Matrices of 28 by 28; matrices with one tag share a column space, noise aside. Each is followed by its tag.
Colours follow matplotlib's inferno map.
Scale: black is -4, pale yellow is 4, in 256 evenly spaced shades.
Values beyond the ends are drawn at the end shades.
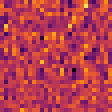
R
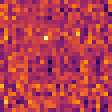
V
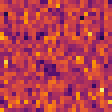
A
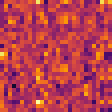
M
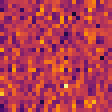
V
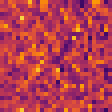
R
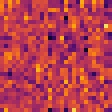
R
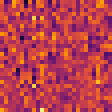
R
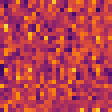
R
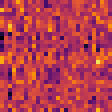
R
